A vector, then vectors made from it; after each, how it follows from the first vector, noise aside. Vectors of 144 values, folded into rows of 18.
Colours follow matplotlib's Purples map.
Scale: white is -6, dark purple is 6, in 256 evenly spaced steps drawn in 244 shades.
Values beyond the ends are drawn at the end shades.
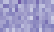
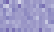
negated, partly zeroed.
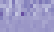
reversed, negated, partly zeroed.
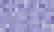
negated, partly zeroed.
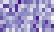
scaled up.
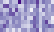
scaled up.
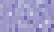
wrapped around, partly zeroed.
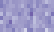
wrapped around, partly zeroed.
